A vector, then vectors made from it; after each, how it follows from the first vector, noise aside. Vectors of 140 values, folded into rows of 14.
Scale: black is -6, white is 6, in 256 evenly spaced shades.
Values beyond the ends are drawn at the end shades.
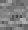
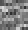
reversed, scaled up.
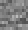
negated.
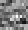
negated, scaled up.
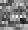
negated, scaled up.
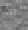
reversed, negated, shrunk.
